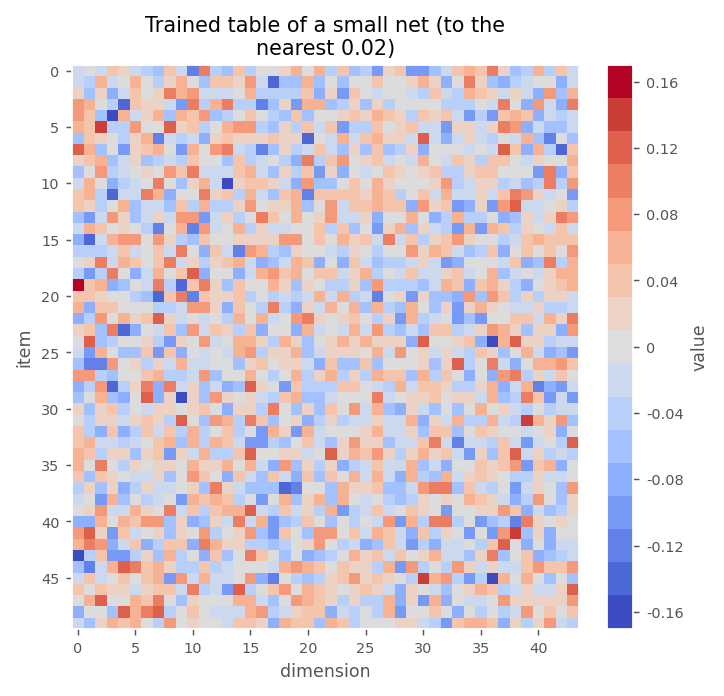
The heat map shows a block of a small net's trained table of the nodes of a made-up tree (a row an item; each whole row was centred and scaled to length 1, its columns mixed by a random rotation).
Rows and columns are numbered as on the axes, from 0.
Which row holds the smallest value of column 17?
1
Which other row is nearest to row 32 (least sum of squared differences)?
23
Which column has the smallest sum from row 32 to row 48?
28
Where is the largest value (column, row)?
0, 19
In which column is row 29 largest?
6
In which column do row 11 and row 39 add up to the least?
3
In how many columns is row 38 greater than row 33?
16
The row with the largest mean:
15
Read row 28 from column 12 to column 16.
-0.02 -0.08 -0.06 0.12 0.02
